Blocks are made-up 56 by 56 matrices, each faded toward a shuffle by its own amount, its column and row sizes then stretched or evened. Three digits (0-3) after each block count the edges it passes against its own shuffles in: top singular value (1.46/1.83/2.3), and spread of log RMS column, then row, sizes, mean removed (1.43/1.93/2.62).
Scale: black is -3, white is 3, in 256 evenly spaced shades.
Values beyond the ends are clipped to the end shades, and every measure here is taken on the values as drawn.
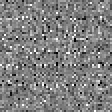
2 1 2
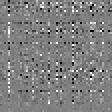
2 3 3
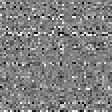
2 1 3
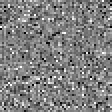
1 0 2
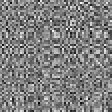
3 2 2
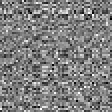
3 1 2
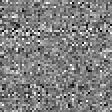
1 1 2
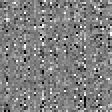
0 3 1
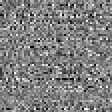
2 0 3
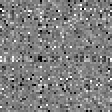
1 1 2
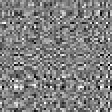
3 2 3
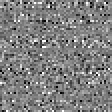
1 0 3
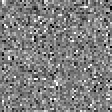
0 1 0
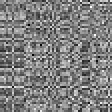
3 0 2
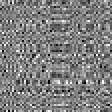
3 0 3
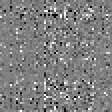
1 3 2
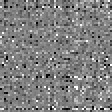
2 1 2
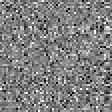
2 0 0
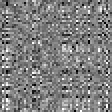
3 3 0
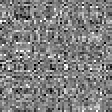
3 1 2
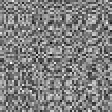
3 1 0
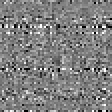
2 1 3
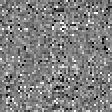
1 1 1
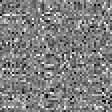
2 1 1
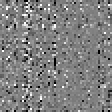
1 3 1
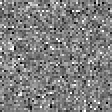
1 0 1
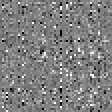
0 3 1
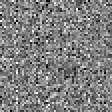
0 2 0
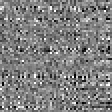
2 1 3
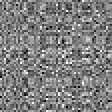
3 2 0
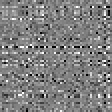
3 2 3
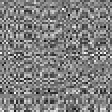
3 1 3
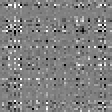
3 3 3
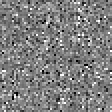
1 1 0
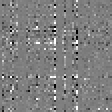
2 3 2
